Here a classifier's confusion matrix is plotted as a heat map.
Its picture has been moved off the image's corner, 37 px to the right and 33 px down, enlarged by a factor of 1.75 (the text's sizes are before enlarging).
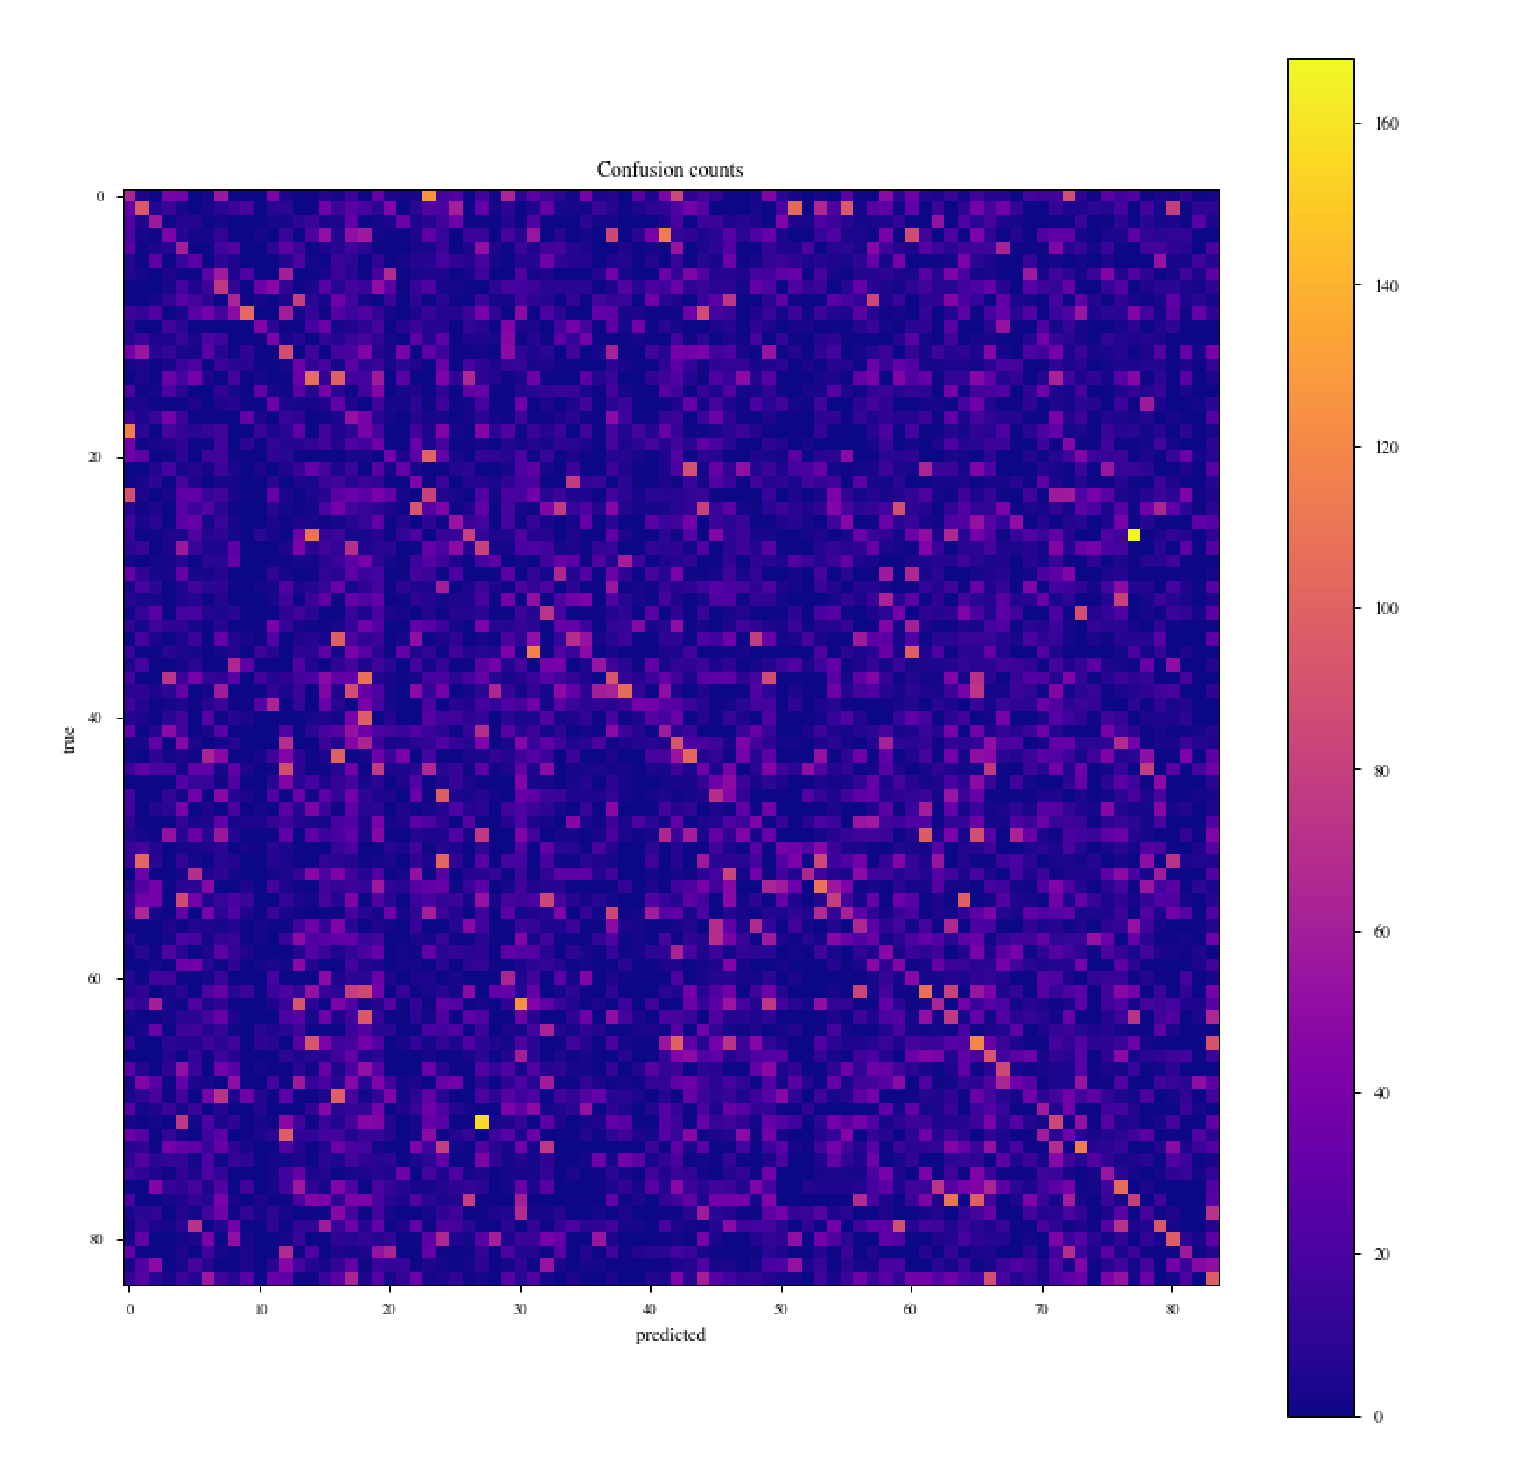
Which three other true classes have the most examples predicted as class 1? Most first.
51, 55, 12
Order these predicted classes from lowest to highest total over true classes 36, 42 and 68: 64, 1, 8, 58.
64, 1, 58, 8
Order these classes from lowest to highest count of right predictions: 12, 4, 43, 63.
4, 63, 12, 43
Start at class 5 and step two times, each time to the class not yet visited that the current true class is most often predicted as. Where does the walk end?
59
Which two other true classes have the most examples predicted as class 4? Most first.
54, 71
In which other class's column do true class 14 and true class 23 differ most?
0
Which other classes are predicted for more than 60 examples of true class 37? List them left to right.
3, 18, 49, 65
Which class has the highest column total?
17
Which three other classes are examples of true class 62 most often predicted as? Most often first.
30, 13, 49
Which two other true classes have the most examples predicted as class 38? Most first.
28, 74
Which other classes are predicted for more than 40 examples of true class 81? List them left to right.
12, 19, 20, 72
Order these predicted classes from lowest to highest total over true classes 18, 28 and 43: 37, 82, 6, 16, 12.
82, 37, 12, 6, 16
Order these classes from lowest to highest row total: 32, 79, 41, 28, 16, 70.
16, 28, 32, 70, 41, 79
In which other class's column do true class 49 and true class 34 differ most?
61
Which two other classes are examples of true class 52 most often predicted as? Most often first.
46, 5
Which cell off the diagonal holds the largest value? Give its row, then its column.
26, 77
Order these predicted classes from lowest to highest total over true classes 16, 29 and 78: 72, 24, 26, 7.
26, 24, 7, 72
